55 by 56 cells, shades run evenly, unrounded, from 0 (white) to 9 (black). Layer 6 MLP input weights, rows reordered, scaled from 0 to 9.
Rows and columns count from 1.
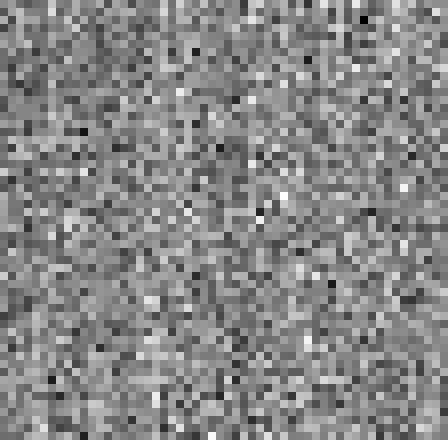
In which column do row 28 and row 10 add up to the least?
33
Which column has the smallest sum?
20
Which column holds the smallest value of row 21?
32
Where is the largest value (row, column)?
3, 46
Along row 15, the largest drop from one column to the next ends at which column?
27
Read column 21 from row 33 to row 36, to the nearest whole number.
2 4 3 5
